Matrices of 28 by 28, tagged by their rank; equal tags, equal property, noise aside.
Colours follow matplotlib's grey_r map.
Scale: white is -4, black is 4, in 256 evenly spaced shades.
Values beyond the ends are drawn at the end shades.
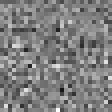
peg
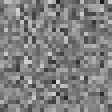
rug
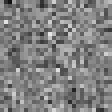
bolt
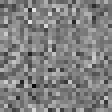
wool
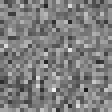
peg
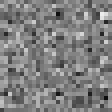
bolt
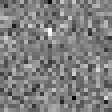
wool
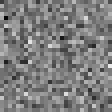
peg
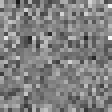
wool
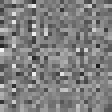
rug
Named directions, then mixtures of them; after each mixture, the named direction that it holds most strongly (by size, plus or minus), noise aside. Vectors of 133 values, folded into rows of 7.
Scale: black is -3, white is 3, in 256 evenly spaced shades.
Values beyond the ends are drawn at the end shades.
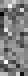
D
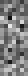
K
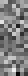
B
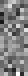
B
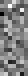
D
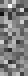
D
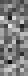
K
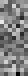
B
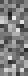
K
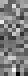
B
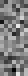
B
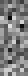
K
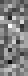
K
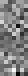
B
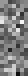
B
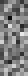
K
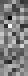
K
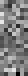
B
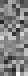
B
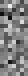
K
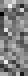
D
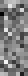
D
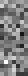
B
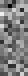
D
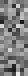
B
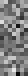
B
